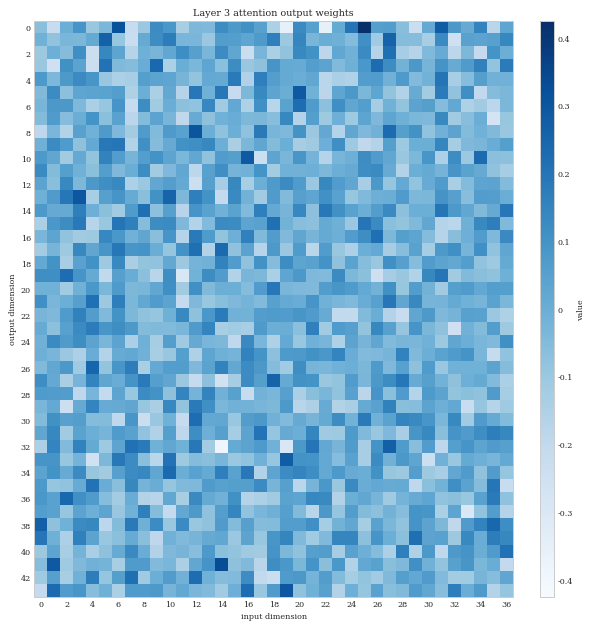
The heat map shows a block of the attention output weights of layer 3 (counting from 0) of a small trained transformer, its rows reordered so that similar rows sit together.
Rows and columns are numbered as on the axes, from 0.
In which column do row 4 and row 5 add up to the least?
22
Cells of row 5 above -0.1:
29
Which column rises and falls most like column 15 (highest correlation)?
9
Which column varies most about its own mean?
14
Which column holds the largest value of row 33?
19
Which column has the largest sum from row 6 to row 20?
6
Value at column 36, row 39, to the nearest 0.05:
0.15
